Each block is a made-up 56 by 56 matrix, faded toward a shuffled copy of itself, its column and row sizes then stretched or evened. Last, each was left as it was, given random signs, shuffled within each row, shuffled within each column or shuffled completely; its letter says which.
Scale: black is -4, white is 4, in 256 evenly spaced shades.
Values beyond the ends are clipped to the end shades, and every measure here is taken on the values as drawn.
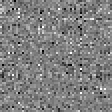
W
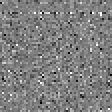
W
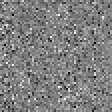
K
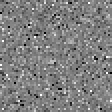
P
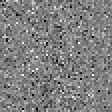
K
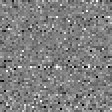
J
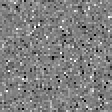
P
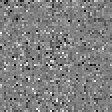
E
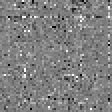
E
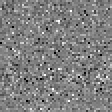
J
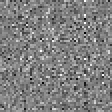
E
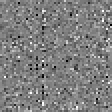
E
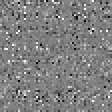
E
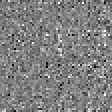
E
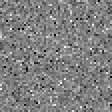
P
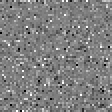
J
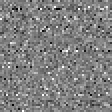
J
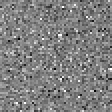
J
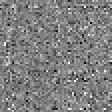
W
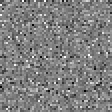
J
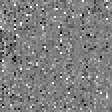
K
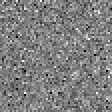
P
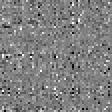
W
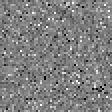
P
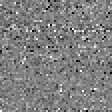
J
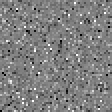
P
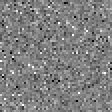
P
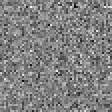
E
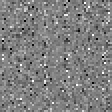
K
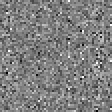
K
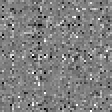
E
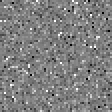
P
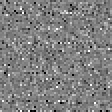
J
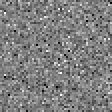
P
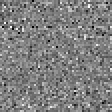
J
